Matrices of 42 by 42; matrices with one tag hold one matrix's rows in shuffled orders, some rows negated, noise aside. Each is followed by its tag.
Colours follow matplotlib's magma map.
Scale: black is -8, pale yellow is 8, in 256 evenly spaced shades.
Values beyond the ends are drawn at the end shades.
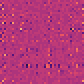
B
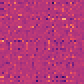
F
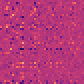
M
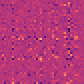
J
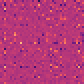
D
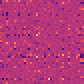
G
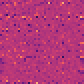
G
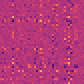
J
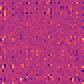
B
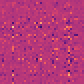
J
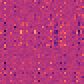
D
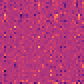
D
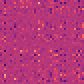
D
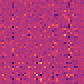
J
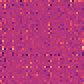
B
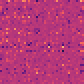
G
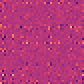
B
